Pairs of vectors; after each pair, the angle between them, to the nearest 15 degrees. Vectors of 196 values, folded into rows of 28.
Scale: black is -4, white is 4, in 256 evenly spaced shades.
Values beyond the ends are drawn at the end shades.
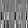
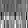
30 degrees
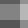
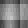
60 degrees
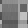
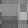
45 degrees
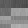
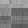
165 degrees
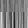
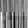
15 degrees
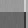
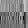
45 degrees
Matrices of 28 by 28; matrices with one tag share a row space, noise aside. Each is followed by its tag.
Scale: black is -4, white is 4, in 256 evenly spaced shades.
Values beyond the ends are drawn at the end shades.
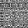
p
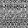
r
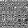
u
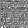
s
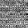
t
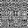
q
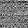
u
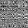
u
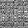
u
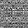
p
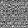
s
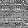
t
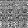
q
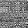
t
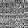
t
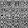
s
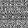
r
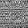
t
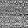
t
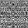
s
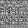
p
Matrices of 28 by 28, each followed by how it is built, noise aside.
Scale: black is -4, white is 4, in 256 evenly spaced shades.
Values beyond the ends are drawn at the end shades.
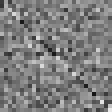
diagonal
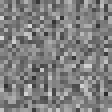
blocks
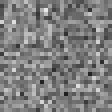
blocks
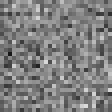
blocks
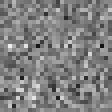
uneven rows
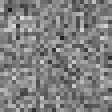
blocks
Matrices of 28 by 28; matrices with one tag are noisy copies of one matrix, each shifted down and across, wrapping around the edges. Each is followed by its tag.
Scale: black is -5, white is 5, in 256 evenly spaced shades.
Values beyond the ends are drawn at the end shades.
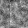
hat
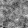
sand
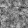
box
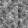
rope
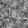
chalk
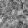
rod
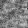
sand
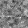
chalk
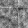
hat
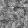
box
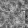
rope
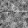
chalk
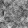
rod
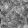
rod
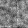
hat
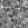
chalk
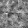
box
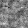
sand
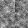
rope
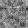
hat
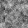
rod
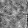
rope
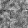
box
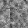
rope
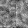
hat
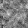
rod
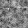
chalk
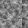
rope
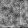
hat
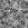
chalk
